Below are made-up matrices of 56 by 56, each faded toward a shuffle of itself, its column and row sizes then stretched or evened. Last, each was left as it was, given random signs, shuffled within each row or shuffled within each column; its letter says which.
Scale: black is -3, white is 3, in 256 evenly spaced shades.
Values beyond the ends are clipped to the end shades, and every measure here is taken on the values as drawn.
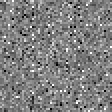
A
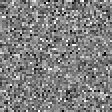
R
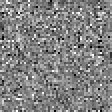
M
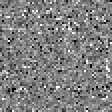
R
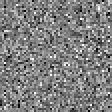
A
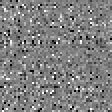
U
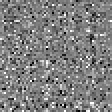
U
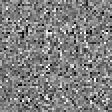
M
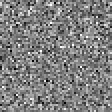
R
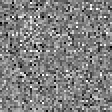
M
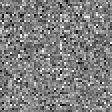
U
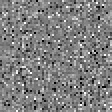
A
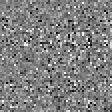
M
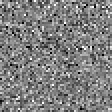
R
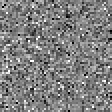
A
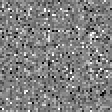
M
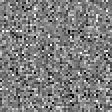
M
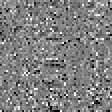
U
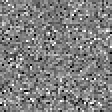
R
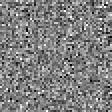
A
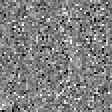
A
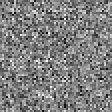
M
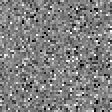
A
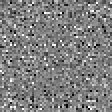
U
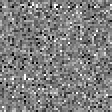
M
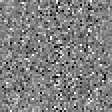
A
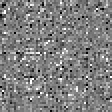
U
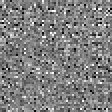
U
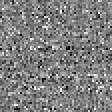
R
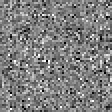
M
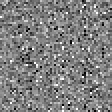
A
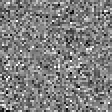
A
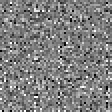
U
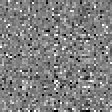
U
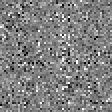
M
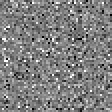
U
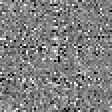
U
